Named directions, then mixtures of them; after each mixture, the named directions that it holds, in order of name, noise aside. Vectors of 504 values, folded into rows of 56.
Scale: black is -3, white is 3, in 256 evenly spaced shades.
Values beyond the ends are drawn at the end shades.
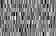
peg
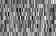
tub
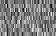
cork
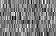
cork, peg.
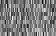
cork, peg, tub.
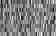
cork, peg, tub.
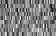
cork, tub.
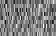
cork, tub.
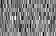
peg, tub.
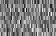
cork.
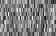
tub.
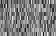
cork, peg, tub.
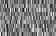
cork.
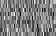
cork, peg, tub.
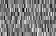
cork.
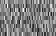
cork.
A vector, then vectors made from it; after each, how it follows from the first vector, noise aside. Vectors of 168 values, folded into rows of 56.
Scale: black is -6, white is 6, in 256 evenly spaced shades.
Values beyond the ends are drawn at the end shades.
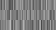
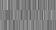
wrapped around, shrunk.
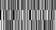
wrapped around, negated, scaled up.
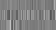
partly zeroed.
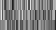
wrapped around, negated, scaled up.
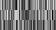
wrapped around, negated, scaled up.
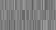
reversed, negated, shrunk.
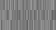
wrapped around, shrunk.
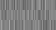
reversed, shrunk.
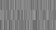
wrapped around, shrunk.
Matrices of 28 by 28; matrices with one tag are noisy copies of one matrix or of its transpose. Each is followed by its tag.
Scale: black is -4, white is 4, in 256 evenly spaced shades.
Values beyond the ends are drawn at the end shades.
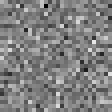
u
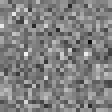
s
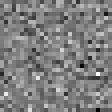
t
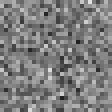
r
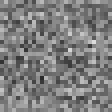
r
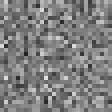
u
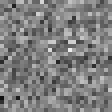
r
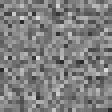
t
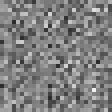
t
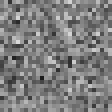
r
